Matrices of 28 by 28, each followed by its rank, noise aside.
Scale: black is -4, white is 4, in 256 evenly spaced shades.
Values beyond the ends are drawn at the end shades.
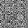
six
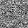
seven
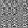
three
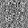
five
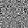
five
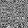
five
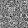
seven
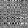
three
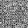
seven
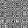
three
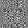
five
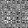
three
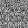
six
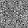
six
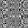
three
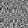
five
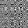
three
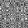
five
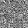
seven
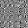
four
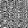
four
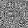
seven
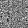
seven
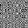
four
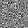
five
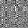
three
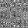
four
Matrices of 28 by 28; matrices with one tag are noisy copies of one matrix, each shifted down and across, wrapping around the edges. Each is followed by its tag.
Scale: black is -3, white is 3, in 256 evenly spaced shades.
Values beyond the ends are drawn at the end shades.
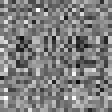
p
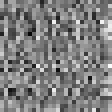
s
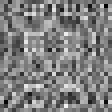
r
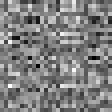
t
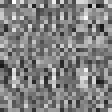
s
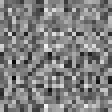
r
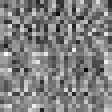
r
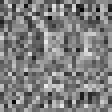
r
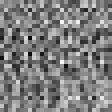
r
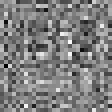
p
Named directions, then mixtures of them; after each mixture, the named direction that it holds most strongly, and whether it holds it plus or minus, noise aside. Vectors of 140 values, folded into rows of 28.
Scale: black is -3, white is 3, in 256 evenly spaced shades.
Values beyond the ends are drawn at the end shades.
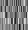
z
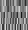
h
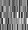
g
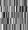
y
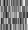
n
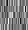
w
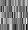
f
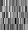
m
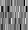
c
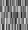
h, plus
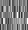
g, plus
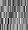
w, minus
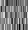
z, plus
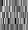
m, plus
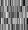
n, minus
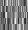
z, minus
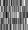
n, plus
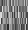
f, plus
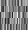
h, minus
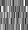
c, minus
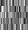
c, minus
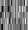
c, plus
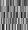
h, plus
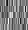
w, plus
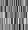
z, plus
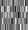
c, minus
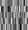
c, plus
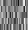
w, minus
